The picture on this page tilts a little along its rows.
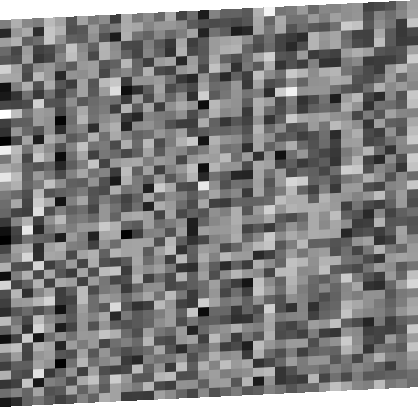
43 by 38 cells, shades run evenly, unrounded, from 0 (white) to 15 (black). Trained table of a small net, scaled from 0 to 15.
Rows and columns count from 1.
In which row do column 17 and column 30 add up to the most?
6
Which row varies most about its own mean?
11
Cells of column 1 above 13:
8
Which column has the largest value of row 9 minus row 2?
12
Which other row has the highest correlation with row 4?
5
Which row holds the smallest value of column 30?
30
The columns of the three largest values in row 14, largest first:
1, 4, 34
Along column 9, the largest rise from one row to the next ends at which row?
25
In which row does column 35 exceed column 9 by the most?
27
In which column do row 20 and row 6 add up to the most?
14
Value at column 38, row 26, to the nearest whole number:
10
